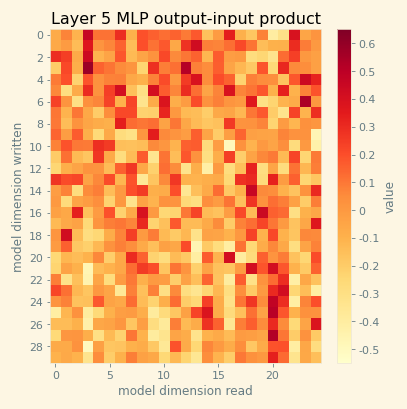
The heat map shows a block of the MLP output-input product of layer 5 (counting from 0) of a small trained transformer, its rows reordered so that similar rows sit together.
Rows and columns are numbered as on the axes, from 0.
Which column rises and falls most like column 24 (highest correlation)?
6
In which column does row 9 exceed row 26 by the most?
9
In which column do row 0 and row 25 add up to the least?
0
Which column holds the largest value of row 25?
20
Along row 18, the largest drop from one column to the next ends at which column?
2
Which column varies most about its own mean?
3
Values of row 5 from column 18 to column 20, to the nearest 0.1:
0.1 0.2 -0.1
